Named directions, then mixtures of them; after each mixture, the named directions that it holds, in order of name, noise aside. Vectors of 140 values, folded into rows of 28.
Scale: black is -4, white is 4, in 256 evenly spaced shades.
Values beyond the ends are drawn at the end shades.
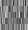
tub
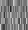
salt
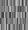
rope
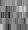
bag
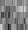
bag.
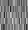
salt.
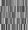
rope, salt, tub.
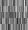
bag, rope, tub.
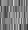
salt, tub.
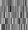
salt, tub.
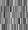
salt.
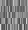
rope, salt.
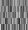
rope, salt, tub.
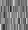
salt.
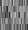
bag, tub.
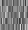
tub.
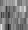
bag.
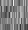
bag, salt, tub.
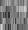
bag.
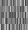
rope, tub.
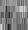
bag.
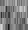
bag.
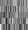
bag, rope, salt.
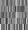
rope, salt.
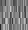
bag, salt, tub.
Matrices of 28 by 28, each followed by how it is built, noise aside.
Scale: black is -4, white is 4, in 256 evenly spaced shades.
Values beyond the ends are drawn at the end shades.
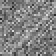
Hankel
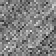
Hankel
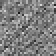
Hankel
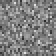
repeating rows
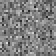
repeating rows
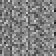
repeating rows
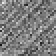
Hankel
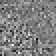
lower triangular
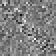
banded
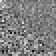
lower triangular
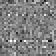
uneven rows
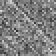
Toeplitz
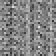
repeating rows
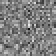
low rank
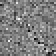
banded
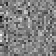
low rank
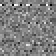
uneven rows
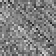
Toeplitz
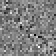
banded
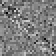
banded
